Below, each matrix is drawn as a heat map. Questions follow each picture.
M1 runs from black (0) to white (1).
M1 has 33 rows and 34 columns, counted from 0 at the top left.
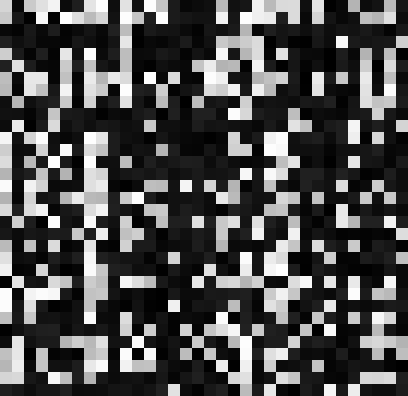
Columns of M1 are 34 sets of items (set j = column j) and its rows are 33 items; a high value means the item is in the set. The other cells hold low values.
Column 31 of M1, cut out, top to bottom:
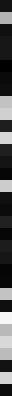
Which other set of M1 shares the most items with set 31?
7
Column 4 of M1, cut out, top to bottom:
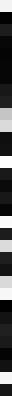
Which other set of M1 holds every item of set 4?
24
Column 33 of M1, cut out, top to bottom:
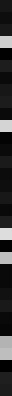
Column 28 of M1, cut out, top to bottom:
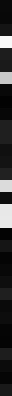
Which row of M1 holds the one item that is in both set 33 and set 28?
3
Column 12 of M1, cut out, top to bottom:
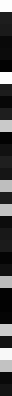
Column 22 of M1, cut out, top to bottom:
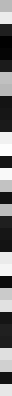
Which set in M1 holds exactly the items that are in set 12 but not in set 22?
25
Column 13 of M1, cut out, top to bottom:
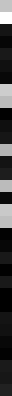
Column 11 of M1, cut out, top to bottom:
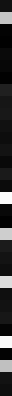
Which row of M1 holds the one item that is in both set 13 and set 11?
1
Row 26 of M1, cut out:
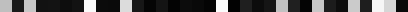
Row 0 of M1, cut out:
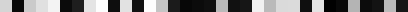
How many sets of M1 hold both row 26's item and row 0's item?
9
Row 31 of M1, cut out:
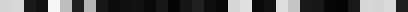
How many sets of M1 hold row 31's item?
12
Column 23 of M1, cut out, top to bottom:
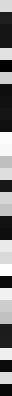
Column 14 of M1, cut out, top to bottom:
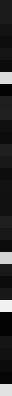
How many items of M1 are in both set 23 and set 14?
3
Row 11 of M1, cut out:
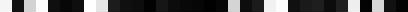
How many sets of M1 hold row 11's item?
10
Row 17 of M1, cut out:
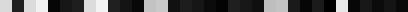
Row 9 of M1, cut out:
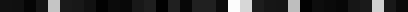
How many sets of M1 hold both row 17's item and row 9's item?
0
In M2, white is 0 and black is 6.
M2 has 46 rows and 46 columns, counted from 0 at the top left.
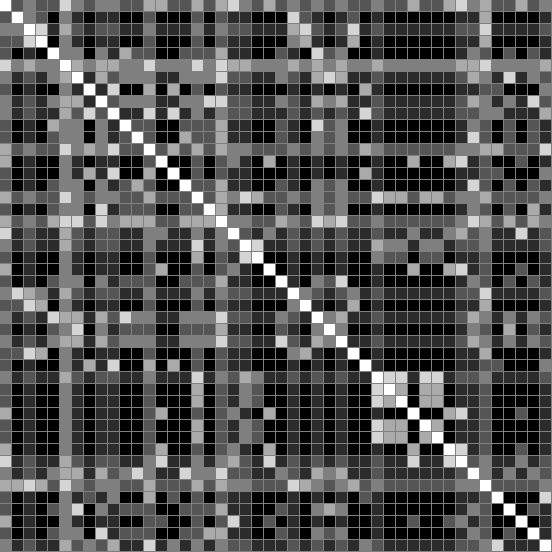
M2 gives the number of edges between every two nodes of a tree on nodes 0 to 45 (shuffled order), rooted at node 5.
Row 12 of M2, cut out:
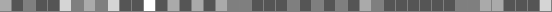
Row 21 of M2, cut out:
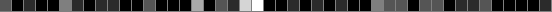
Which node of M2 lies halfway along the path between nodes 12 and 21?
16
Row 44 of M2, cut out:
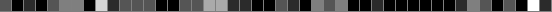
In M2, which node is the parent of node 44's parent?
18
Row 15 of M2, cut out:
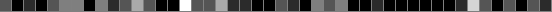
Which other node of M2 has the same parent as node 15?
11
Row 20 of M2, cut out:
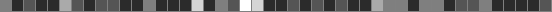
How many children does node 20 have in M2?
1
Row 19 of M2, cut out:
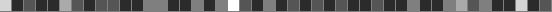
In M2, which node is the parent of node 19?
0
